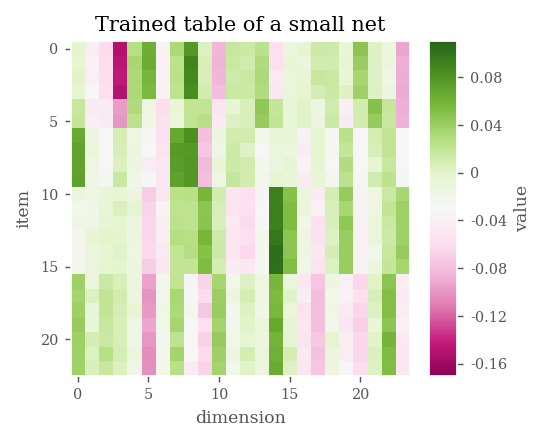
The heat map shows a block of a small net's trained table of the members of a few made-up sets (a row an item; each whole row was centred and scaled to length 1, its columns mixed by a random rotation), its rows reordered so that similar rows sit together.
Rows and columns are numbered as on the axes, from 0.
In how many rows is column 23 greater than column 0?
6
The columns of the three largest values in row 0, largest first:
8, 5, 20
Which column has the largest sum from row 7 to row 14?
14
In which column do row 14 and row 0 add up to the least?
3
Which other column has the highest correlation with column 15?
23
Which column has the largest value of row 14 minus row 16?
9
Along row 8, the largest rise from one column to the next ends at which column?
7
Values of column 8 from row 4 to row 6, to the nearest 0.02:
0.02 0.02 0.08
